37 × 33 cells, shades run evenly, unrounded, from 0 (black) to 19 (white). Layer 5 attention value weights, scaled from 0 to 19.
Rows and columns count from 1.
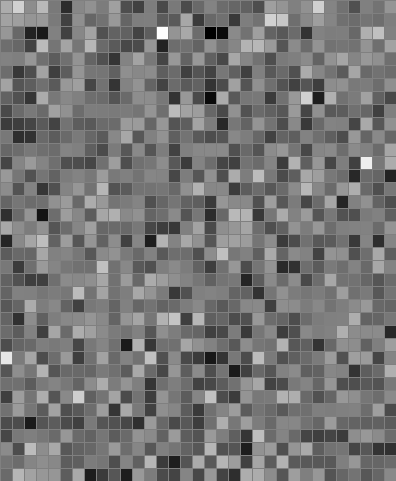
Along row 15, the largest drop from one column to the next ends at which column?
10
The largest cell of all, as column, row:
14, 3
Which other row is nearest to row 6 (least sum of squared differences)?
11
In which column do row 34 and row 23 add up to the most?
12
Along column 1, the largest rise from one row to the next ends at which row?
28
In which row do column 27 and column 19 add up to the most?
1
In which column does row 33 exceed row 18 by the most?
13
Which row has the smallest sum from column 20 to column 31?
29
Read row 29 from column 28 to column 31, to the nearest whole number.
10 10 4 7
